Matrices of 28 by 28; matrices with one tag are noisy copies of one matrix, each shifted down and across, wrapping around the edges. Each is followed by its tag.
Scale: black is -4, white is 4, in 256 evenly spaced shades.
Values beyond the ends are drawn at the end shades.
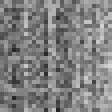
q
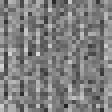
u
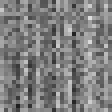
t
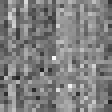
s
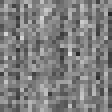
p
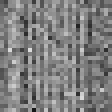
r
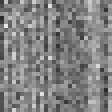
r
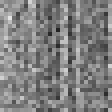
s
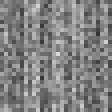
t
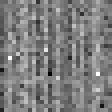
p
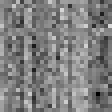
q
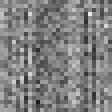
r
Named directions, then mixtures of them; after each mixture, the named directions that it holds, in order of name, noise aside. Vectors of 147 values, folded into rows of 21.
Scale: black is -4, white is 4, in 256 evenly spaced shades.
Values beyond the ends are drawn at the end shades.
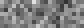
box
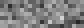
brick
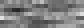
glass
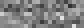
box, brick, glass.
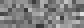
box, brick, glass.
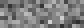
brick.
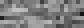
box, brick, glass.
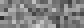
box, glass.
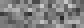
box, brick, glass.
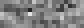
box, brick, glass.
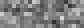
box, brick, glass.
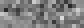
box, brick, glass.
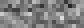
box, brick, glass.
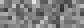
box.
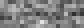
box, brick, glass.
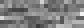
box, brick, glass.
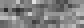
box, glass.
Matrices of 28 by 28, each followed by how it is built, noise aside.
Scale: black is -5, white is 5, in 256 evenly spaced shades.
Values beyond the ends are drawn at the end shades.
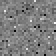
sparse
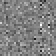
uneven columns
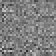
low rank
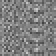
repeating rows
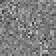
block diagonal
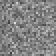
repeating rows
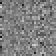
uneven columns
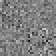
block diagonal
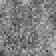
smooth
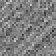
Hankel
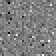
sparse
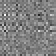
low rank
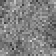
smooth
